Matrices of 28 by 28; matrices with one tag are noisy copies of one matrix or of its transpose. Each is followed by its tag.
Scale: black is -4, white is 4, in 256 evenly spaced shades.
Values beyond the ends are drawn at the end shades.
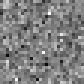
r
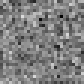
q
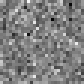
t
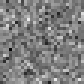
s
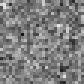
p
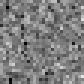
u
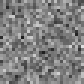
u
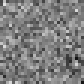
p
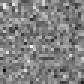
p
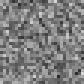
q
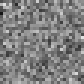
r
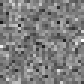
s
